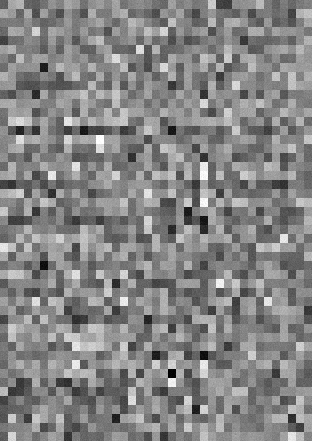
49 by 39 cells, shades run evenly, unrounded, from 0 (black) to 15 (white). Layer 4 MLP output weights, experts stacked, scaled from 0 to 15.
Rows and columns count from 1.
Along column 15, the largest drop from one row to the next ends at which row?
47
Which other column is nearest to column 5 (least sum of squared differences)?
8
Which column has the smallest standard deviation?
23
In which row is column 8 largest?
27
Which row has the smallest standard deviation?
12
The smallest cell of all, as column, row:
22, 42
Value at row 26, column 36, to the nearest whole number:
6
